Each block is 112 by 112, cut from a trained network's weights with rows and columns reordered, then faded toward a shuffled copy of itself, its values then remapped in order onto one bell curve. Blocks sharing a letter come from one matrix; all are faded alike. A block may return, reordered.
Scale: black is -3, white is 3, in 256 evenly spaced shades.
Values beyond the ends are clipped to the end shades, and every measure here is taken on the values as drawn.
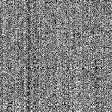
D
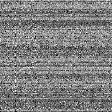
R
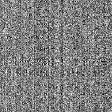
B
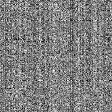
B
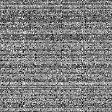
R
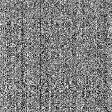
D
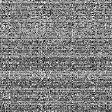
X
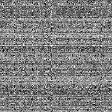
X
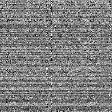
R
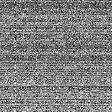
R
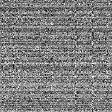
X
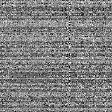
R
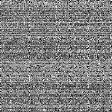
X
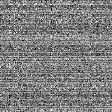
X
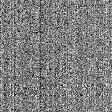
D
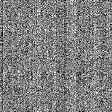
D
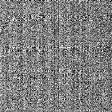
B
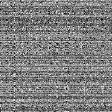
R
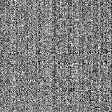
B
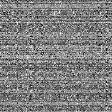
X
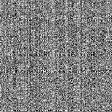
B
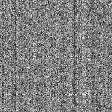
D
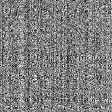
B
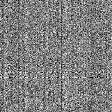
D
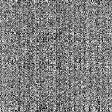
B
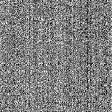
D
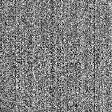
D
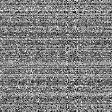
X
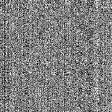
D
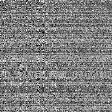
X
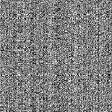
B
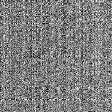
B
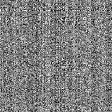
B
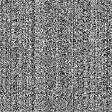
B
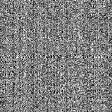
B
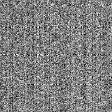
B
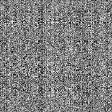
B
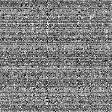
X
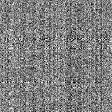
B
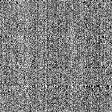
B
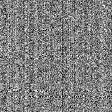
D
